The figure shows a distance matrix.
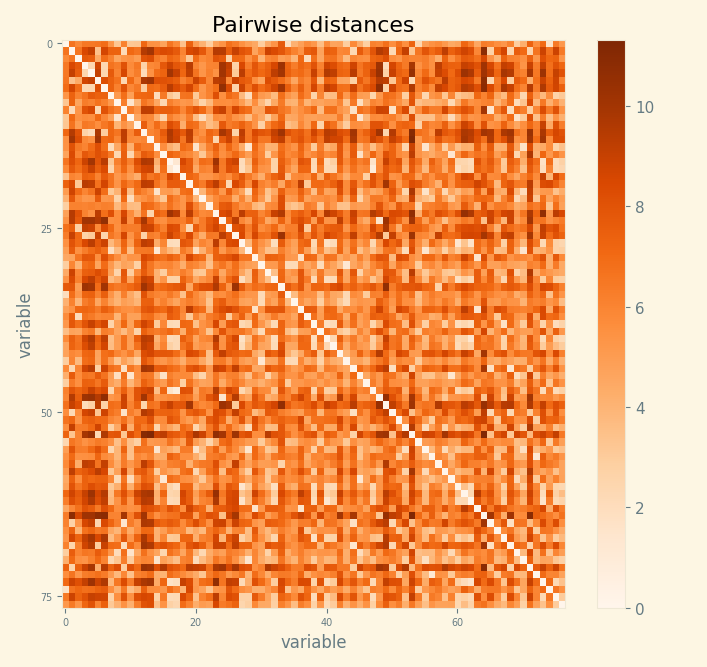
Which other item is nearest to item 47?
17
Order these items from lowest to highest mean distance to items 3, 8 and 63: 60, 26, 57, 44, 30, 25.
30, 26, 60, 57, 44, 25
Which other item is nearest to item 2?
37
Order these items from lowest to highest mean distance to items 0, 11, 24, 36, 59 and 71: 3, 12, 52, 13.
52, 13, 3, 12
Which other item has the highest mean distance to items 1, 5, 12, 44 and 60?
64
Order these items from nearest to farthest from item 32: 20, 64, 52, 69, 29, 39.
52, 20, 69, 64, 39, 29
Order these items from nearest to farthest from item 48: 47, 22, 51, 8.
8, 47, 51, 22
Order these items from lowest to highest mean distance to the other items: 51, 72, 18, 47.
72, 47, 18, 51
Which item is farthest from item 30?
12
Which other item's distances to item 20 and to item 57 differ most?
33
